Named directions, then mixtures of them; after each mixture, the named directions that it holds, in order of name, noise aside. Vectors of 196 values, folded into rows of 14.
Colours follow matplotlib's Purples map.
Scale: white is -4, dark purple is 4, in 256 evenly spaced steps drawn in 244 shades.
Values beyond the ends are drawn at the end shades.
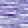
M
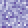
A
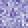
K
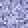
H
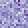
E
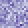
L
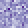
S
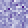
S.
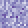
A, L.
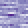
M.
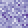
A, E, K.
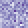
L.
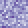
A, K.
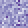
A, E.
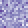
H, K.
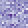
E, M, S.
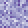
A, E, K.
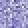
S.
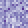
A, L, S.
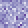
A, H, L.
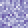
A, H.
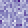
E, K, L.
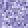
A.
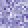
K, L, S.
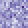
A, E, S.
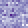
K, M.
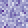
K.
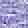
H, L, M.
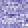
H, K, M.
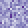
E, K, S.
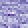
H, M.
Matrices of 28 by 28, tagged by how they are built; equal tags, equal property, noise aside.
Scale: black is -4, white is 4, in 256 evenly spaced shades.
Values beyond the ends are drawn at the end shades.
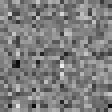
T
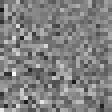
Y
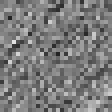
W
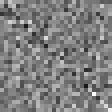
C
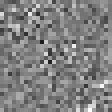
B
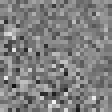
Y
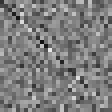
C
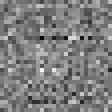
T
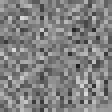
T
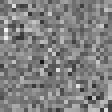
B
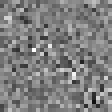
B
